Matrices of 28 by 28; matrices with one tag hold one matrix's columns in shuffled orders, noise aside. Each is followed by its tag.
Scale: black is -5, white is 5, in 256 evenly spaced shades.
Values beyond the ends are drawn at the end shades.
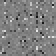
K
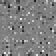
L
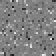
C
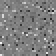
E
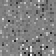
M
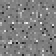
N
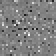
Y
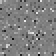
C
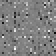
K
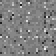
K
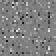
K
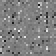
K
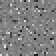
C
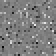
N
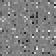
K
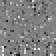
M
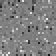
L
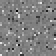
E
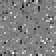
L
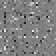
K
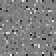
C
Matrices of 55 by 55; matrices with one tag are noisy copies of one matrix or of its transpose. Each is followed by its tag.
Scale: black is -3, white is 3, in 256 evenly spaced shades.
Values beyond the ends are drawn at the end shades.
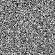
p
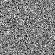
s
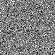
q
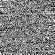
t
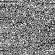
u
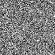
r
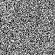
q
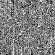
t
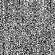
u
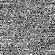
u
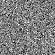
q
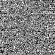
t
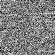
t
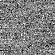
u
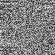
u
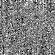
u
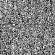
t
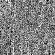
t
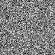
r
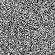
q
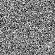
q
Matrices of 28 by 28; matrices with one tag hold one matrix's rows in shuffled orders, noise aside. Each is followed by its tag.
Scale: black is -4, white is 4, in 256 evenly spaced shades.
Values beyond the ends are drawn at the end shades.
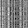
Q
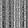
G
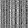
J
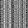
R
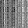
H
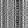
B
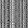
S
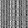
J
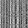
J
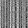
J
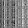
H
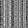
R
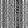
B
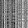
H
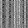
G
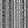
G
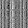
S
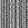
J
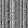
S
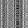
B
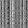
S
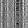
B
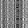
B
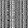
S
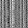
S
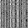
J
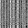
J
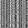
J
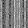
G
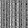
J
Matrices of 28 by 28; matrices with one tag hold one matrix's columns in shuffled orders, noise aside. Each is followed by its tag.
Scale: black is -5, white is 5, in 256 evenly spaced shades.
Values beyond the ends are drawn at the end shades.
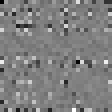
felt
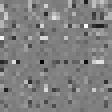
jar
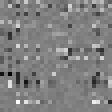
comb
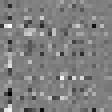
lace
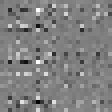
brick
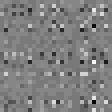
brick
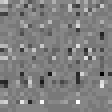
comb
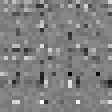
comb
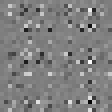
brick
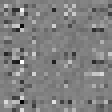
brick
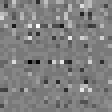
jar
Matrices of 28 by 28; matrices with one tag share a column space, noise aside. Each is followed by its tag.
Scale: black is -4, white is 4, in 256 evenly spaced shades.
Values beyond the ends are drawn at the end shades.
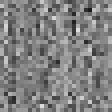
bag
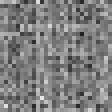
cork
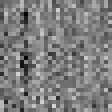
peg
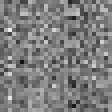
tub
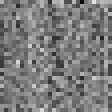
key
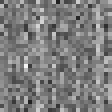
cork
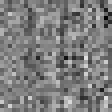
peg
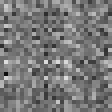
tub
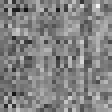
bag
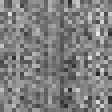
peg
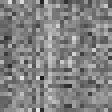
key
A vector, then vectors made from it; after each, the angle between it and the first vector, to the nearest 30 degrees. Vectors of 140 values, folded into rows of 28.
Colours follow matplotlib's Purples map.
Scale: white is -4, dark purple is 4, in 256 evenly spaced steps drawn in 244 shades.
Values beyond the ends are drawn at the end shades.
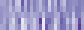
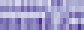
60 degrees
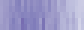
120 degrees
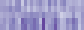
150 degrees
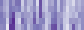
120 degrees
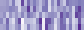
30 degrees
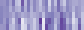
30 degrees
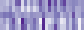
150 degrees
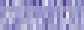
90 degrees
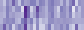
90 degrees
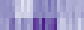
120 degrees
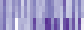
90 degrees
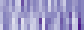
30 degrees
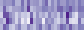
60 degrees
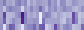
120 degrees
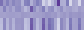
90 degrees
